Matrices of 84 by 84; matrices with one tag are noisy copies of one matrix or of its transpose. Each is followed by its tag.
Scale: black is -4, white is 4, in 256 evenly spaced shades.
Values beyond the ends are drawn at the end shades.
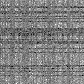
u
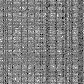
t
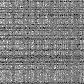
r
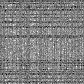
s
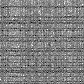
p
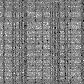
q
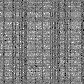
q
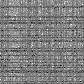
p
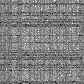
q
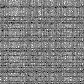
p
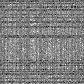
s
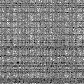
t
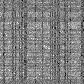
q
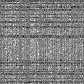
s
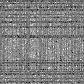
s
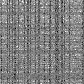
r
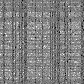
q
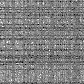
r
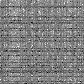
p
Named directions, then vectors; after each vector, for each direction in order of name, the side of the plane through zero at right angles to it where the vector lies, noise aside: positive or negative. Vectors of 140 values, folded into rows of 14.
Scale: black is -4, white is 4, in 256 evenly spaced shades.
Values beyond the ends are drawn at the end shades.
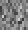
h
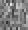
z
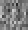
negative, negative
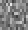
negative, positive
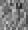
negative, negative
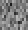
positive, negative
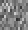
negative, positive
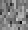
positive, negative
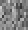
negative, negative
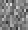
negative, positive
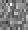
negative, positive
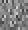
negative, positive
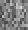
positive, positive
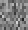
positive, positive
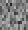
positive, negative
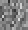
positive, positive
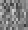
negative, negative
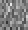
negative, positive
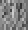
negative, negative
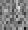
positive, positive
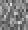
negative, positive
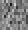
positive, negative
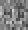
negative, negative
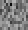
positive, negative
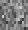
positive, positive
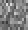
negative, positive
